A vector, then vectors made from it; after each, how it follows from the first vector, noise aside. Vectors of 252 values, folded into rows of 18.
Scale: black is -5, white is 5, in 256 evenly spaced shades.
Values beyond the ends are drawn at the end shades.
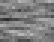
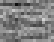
wrapped around.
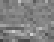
partly zeroed.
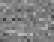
partly zeroed.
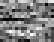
scaled up.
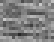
wrapped around.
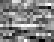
wrapped around, negated, scaled up.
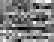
wrapped around, scaled up.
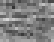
negated.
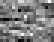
scaled up.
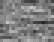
reversed.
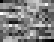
wrapped around, scaled up.
